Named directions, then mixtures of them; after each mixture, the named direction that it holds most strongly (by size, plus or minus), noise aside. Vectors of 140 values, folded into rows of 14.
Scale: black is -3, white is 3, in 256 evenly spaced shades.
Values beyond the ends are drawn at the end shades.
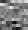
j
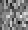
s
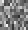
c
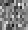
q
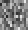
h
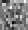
h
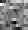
j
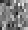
q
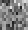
q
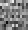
q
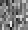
h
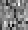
s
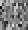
q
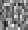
q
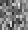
h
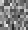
c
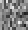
s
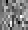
s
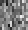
s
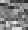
j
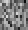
h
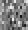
s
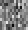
q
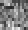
j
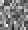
c
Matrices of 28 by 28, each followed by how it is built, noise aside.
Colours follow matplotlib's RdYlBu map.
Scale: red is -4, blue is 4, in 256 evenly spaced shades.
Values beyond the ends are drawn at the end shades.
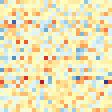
uneven rows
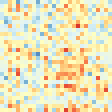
blocks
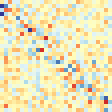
banded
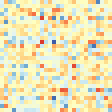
low rank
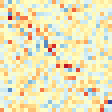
banded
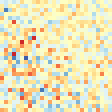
lower triangular
